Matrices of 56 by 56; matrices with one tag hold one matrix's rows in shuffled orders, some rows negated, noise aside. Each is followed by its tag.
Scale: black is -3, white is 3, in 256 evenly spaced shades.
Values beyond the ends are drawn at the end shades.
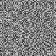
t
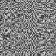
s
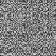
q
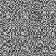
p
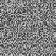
q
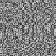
t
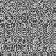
q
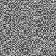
p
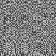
p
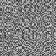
t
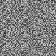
p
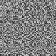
t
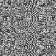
s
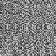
t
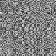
t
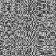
s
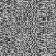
s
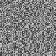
t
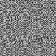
p
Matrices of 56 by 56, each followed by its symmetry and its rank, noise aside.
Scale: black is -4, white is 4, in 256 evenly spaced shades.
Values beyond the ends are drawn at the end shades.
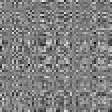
no symmetry, rank three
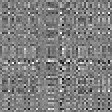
no symmetry, rank three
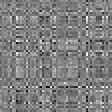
no symmetry, rank two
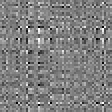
no symmetry, rank three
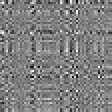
no symmetry, rank three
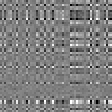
no symmetry, rank one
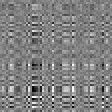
no symmetry, rank one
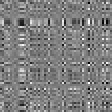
no symmetry, rank two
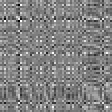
symmetric, rank two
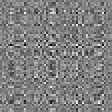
no symmetry, rank three
